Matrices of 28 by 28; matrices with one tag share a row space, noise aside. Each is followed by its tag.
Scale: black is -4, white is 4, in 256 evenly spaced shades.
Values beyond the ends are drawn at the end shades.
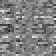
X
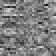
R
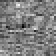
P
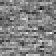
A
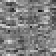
R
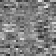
R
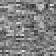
P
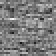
A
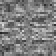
X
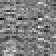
R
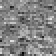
A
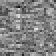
P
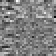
X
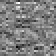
P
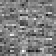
A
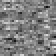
R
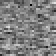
R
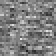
A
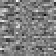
X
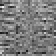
X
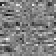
X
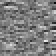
R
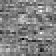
A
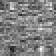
A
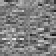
R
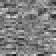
R
